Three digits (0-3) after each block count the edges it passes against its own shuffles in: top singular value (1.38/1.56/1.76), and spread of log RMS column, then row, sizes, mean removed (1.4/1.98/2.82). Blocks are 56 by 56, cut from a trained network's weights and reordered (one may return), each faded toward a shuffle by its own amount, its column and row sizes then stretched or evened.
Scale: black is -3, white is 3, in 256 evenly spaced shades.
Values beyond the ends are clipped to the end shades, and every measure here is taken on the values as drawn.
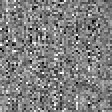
1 2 0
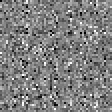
0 2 1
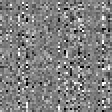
2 3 1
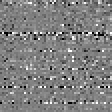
1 1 3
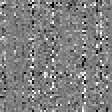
1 3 1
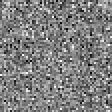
1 1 0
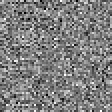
3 0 1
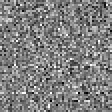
1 0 1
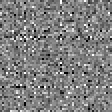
0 1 2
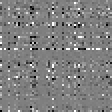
1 3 3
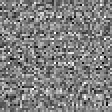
3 0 2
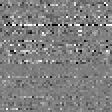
3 0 3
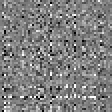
3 3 2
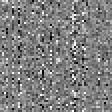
1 3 0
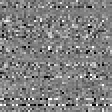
1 1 3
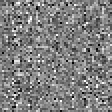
1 2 0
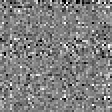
2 2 2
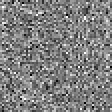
3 1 0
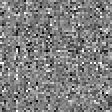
0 2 2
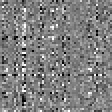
3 3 1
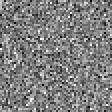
0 0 0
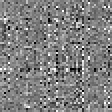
3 3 1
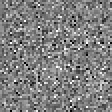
0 1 1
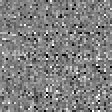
0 2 2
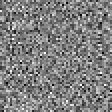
3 1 0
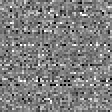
2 1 3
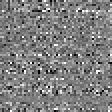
0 1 3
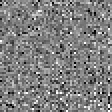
1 2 2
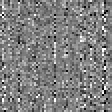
2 3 0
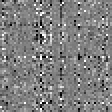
3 3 1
